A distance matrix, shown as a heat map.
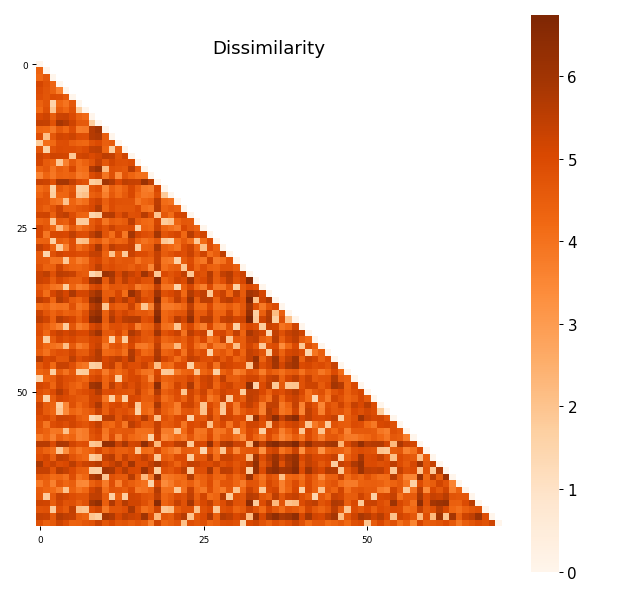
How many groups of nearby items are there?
13
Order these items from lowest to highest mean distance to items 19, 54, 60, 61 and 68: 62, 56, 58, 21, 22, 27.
27, 62, 58, 56, 21, 22
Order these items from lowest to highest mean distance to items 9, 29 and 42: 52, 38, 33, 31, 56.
56, 31, 52, 38, 33
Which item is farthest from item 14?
35
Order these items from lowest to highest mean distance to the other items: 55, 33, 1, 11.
1, 55, 11, 33
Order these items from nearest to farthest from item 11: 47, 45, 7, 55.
55, 47, 7, 45
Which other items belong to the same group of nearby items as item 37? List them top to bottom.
10, 16, 63
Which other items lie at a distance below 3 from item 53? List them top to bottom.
3, 15, 25, 28, 52, 59
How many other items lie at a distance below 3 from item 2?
8
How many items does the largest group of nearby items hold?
11
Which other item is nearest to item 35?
41
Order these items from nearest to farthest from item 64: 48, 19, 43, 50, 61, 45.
19, 48, 43, 50, 45, 61
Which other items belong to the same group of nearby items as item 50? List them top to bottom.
22, 31, 70
